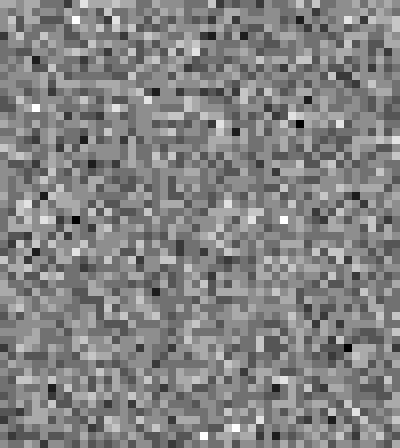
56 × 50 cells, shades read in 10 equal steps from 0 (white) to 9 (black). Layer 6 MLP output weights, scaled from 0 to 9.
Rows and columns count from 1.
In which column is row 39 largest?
39
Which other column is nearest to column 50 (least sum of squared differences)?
2
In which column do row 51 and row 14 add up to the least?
5
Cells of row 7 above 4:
22
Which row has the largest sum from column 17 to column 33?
12
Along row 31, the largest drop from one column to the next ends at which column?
3
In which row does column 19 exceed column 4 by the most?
26
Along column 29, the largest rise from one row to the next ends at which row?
33
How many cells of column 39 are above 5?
14
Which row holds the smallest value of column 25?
7
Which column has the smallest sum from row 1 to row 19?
15
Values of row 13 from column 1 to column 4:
6 5 2 4
